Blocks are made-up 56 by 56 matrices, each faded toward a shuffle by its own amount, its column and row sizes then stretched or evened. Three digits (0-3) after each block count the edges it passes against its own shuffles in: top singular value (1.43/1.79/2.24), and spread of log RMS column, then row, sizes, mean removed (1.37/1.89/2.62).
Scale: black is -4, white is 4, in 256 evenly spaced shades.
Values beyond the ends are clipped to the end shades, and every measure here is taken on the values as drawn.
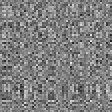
3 2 2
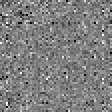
0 2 1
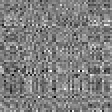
3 0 2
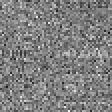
2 0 0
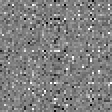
2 2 1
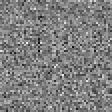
1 0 1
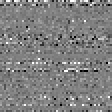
2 0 3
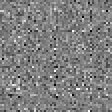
1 2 2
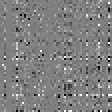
3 3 2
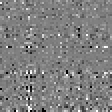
2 2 3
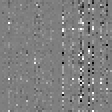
2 3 0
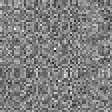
3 2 0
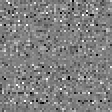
1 0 2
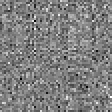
2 1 1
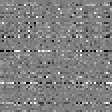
3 1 3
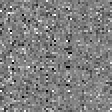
0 2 1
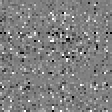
0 2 2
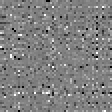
2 2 2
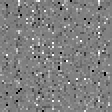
0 2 0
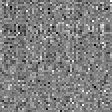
2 0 1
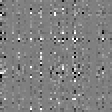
2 3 2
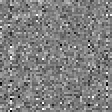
1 2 1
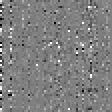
1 3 1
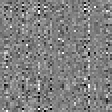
2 3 1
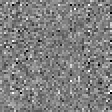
1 2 1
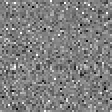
2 0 0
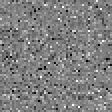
1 0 0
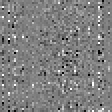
0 3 1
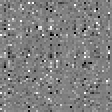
2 2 1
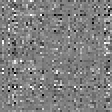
2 3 2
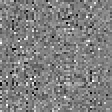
2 2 0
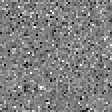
1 0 0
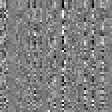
3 3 0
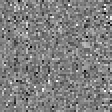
1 2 0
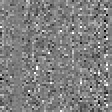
0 3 0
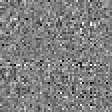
2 2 2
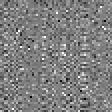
3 1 0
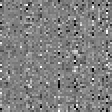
0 3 1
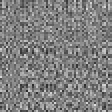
3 2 2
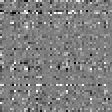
2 2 3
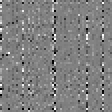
3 3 1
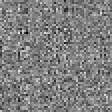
2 2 1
